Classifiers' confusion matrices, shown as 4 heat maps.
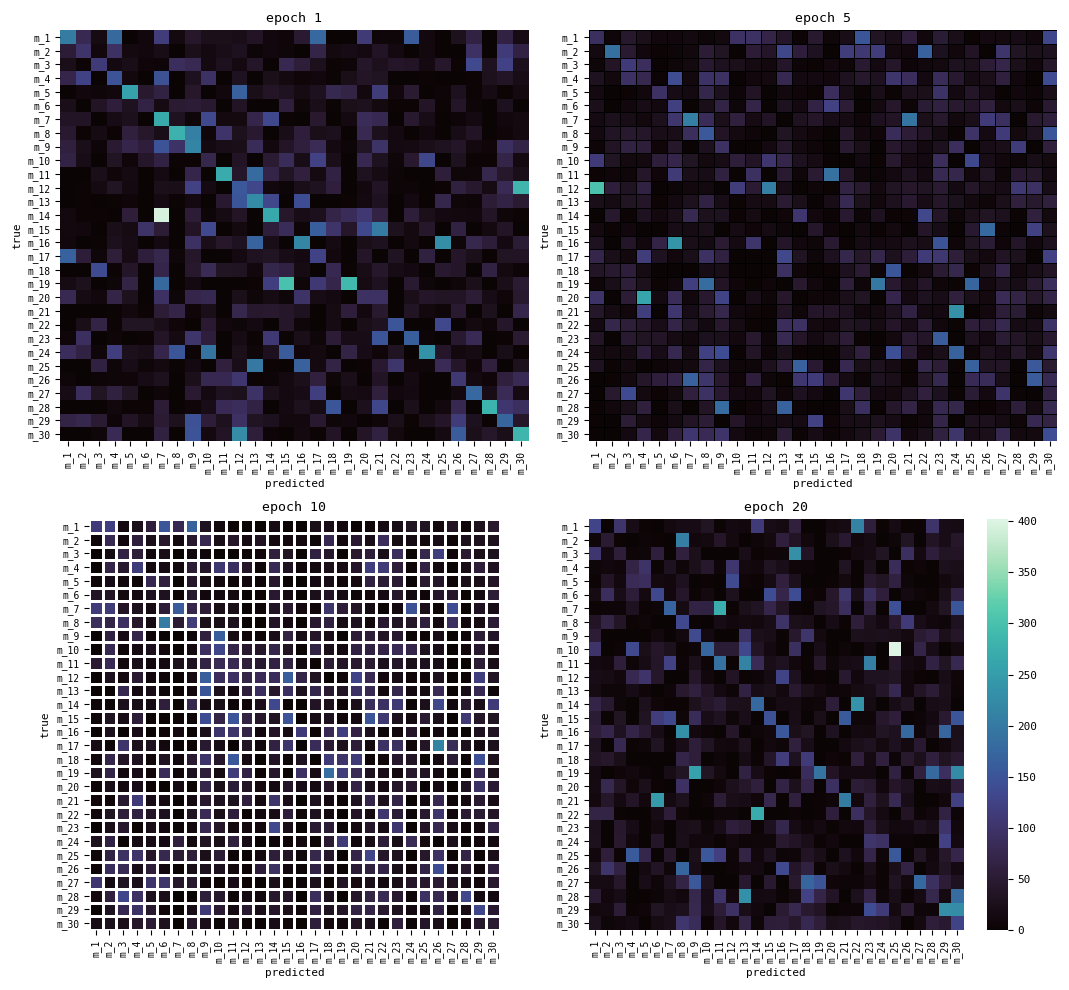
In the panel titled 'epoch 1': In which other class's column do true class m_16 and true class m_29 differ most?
m_25
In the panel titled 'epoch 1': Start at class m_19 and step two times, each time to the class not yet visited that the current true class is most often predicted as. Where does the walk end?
m_21
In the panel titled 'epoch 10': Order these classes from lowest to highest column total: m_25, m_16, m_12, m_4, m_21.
m_16, m_12, m_25, m_4, m_21
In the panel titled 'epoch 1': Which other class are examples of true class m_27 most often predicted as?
m_17
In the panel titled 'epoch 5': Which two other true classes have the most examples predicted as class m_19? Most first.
m_2, m_17
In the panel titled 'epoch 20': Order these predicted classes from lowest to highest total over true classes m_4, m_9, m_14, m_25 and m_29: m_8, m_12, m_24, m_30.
m_8, m_24, m_12, m_30
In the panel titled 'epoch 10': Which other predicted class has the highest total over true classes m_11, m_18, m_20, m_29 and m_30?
m_9
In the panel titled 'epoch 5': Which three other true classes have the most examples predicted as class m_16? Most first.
m_11, m_6, m_5
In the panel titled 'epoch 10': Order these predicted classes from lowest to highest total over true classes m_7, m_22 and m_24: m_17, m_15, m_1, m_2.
m_17, m_15, m_1, m_2
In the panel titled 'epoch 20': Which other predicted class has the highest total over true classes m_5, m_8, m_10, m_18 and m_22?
m_25
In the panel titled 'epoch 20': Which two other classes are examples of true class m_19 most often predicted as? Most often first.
m_9, m_30
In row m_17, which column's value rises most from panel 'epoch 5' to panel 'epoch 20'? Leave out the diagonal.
m_3
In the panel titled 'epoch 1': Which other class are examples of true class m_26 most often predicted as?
m_12
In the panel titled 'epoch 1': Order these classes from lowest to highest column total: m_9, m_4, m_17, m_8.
m_8, m_4, m_17, m_9
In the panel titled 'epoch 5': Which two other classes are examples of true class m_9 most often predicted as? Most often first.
m_28, m_24
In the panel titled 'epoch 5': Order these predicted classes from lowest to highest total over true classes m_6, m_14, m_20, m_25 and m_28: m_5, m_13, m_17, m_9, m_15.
m_5, m_15, m_17, m_13, m_9
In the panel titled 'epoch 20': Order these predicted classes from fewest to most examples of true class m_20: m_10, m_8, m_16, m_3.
m_10, m_3, m_16, m_8
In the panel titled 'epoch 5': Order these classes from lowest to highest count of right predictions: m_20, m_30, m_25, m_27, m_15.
m_15, m_20, m_27, m_30, m_25
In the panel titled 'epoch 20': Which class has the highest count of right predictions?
m_29
